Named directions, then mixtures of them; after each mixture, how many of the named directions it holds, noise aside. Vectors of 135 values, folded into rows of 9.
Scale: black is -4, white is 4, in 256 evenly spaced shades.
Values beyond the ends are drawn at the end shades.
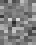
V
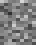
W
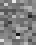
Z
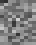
three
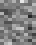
three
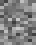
two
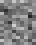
two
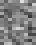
three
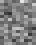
two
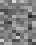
two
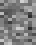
three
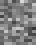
two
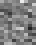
three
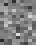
one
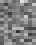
two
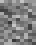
two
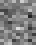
three
